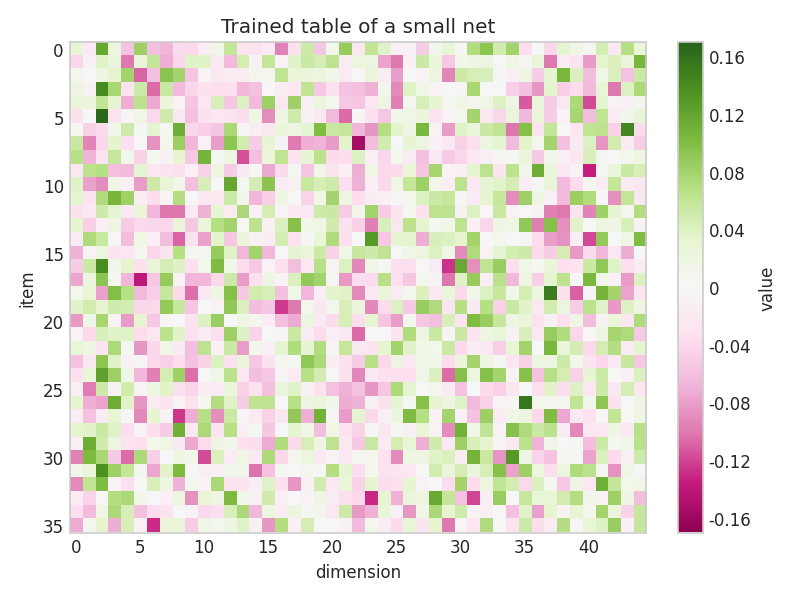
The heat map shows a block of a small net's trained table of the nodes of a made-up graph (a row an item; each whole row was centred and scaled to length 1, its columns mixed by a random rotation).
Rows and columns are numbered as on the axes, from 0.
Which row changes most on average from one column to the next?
27
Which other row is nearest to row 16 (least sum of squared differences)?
32
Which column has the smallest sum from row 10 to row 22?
9
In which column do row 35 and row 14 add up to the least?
6
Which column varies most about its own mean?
2
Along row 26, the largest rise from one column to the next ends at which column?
3
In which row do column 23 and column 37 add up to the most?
18
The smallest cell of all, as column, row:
22, 7
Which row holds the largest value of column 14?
15
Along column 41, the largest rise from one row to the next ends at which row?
16
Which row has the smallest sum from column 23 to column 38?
8
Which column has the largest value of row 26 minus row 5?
35
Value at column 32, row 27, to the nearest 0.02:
0.08
